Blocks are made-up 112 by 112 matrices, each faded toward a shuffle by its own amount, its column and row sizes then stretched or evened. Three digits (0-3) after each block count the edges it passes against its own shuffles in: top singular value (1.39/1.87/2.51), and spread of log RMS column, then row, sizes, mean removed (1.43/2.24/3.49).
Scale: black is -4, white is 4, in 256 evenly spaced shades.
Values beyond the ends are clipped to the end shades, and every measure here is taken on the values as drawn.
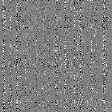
1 3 2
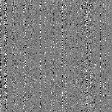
1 3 1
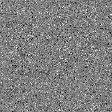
0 1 1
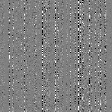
3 3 0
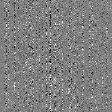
1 3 0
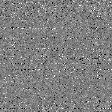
0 1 2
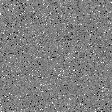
0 0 1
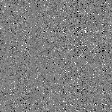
0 2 1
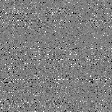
2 1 2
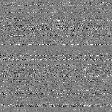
2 0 3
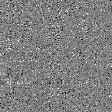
2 1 0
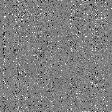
1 2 1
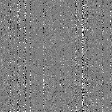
1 3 1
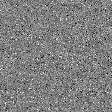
0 0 1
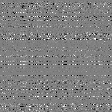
3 1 3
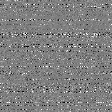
1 1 3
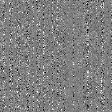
1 3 0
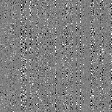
2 3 1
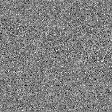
0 0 2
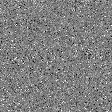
1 0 0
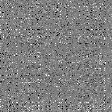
2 2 2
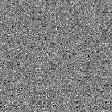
2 0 1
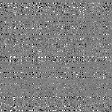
2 2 3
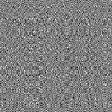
3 1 1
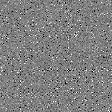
2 1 1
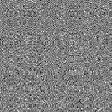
3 0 0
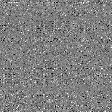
2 0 2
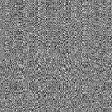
3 2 1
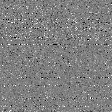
0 0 2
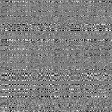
3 1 3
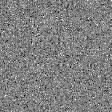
1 0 0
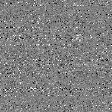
1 1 2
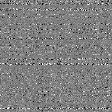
1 1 3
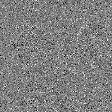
1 1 1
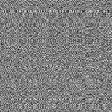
3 0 2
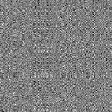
3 2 1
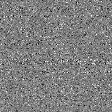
0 0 2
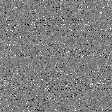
0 0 2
